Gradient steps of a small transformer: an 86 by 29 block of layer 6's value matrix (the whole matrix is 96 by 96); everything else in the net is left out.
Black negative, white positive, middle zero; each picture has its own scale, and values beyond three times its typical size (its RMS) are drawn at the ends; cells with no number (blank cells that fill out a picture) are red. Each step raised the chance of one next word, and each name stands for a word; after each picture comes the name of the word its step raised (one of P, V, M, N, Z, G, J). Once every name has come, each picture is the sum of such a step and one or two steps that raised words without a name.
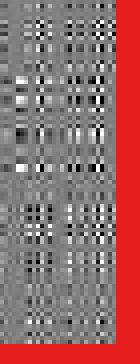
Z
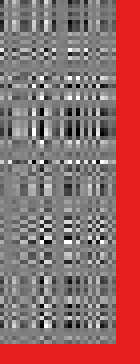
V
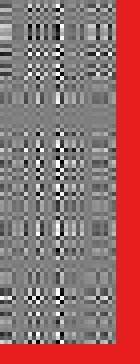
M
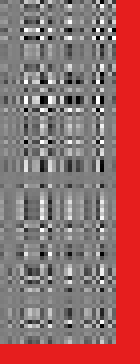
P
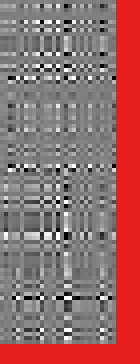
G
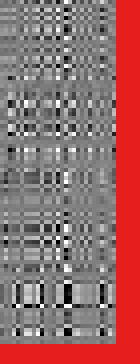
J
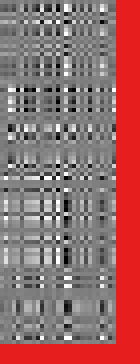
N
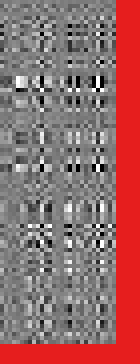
Z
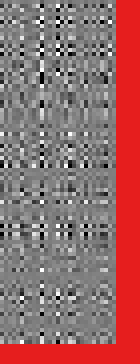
M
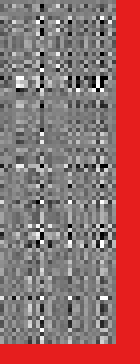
G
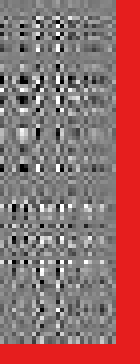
Z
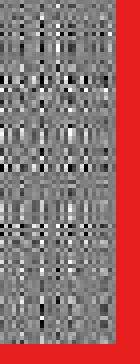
Z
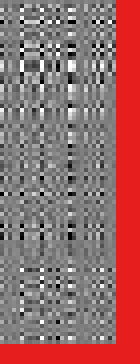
N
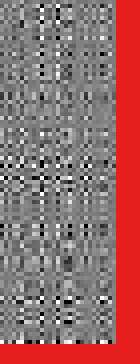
M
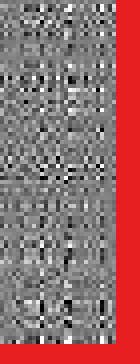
N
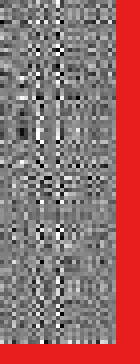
V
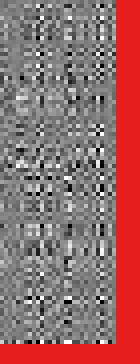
M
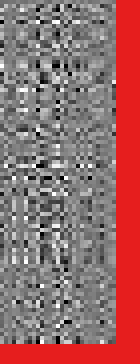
N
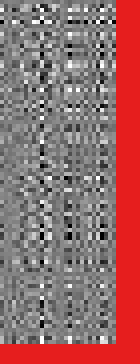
N
